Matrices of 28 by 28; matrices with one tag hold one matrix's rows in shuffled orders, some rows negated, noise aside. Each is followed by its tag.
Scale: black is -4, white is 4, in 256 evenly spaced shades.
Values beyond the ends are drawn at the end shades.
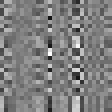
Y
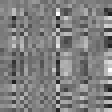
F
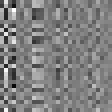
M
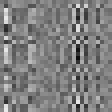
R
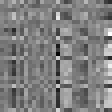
F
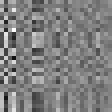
M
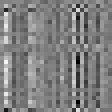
R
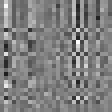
R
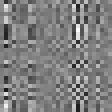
R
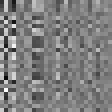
M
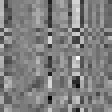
Y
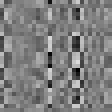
Y
